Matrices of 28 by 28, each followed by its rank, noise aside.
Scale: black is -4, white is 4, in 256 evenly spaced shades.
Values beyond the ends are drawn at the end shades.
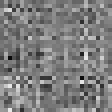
three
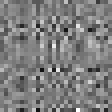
three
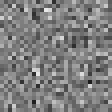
six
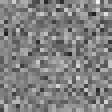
six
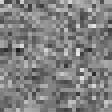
six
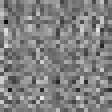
four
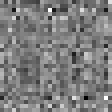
four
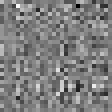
four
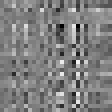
two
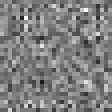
six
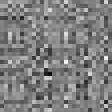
four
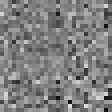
six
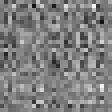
four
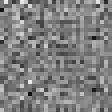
six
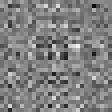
four
